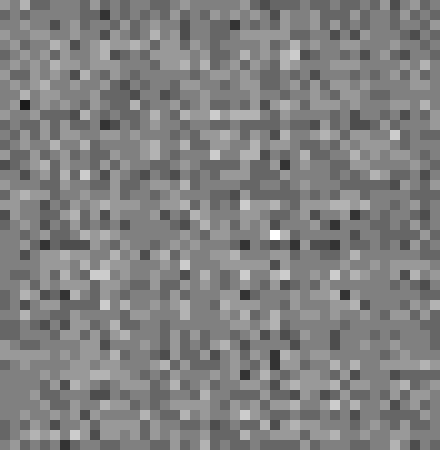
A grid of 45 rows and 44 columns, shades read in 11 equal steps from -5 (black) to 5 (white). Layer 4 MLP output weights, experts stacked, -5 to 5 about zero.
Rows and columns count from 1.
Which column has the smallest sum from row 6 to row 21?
27
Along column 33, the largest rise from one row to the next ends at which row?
41
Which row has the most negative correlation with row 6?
35
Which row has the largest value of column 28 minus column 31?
24
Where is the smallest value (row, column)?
11, 3
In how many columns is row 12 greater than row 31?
14
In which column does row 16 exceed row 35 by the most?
25
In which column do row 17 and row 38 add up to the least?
29
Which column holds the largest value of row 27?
19
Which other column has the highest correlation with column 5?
7
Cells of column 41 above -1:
30
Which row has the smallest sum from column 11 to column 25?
13
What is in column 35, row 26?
0
